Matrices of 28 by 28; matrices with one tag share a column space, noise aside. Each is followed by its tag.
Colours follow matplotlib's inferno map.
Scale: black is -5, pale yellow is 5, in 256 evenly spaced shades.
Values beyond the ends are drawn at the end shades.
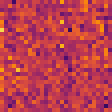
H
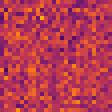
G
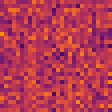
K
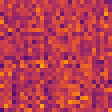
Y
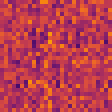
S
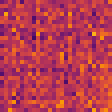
G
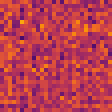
H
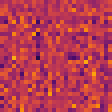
Y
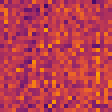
S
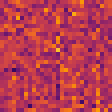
G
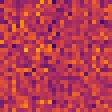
H
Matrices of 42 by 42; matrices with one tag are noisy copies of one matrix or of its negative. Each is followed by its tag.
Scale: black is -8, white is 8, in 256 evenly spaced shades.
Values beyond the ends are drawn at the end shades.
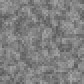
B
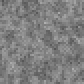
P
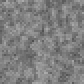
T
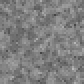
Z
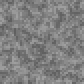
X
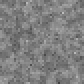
Z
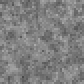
P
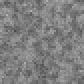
T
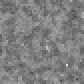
B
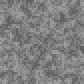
X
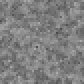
X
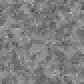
X
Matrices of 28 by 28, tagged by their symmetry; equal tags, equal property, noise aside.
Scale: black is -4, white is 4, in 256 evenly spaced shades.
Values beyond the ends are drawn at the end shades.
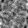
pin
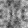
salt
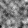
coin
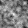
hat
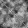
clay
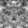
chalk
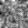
coin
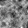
hat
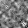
clay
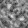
hat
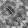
clay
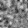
coin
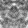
chalk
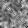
clay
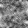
pin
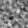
coin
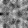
salt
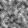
coin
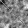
clay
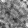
hat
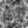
pin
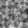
coin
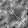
clay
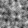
coin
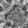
clay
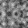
salt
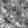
hat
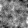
pin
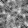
pin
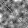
clay
